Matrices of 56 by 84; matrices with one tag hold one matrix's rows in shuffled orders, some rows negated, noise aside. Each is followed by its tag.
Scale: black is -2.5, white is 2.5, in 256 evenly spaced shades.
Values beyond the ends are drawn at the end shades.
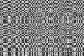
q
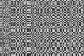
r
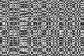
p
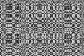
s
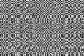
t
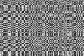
q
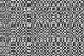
r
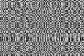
t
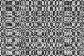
s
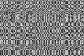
t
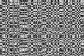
p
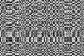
s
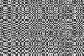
q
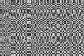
r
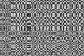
r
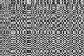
r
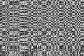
p
